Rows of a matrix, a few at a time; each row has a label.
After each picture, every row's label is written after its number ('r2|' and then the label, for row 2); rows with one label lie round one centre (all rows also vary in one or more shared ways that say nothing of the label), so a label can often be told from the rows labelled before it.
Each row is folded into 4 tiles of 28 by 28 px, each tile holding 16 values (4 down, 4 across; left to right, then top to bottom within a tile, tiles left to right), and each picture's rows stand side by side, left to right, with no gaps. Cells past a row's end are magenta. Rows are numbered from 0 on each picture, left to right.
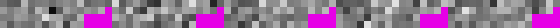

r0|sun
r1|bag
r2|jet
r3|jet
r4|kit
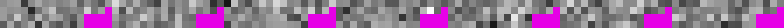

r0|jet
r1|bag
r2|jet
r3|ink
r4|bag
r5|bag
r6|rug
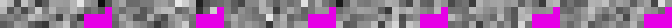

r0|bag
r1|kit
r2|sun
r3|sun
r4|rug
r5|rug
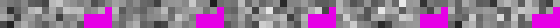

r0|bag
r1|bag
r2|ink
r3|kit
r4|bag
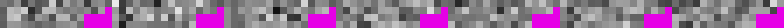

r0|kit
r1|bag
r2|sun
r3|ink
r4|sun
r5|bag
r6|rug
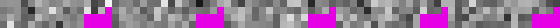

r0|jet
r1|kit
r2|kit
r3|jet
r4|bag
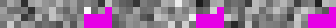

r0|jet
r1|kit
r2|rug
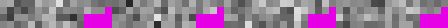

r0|jet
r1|sun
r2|rug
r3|bag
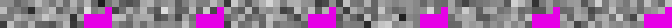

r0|jet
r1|rug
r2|jet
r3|ink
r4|kit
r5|jet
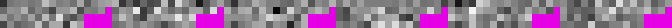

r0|sun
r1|kit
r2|sun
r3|ink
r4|rug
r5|jet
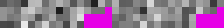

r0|rug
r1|jet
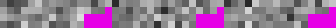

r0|rug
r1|sun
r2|rug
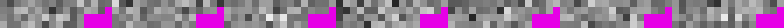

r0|sun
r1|kit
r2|sun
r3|ink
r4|sun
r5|rug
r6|bag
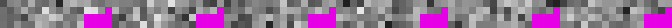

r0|ink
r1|jet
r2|sun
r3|rug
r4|bag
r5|rug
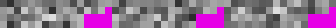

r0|sun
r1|sun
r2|kit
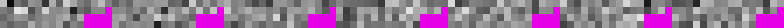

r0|kit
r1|sun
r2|bag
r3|bag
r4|kit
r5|kit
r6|rug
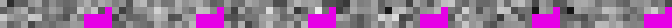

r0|rug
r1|ink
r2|ink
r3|sun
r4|kit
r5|ink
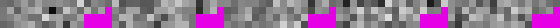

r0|sun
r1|kit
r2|kit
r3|bag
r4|bag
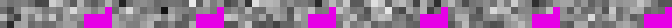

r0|bag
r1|sun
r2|rug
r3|jet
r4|kit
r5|bag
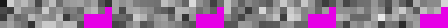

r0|ink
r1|bag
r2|bag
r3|sun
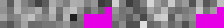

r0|bag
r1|jet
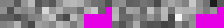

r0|ink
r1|bag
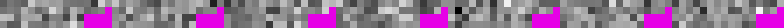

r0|rug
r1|bag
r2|sun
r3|kit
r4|bag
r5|kit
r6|jet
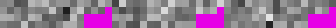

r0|rug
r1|jet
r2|sun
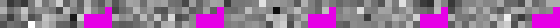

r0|jet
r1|sun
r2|sun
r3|kit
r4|sun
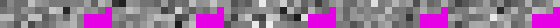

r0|rug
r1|sun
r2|jet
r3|jet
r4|sun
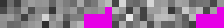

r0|sun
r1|jet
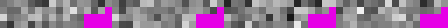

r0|bag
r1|rug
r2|rug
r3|kit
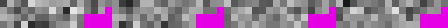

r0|rug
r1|rug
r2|kit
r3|kit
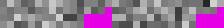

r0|jet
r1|rug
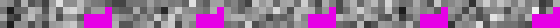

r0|bag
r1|sun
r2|rug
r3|rug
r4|jet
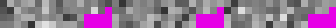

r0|ink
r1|sun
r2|sun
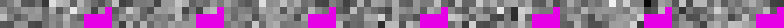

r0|bag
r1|kit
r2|jet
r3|sun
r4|rug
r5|kit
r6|ink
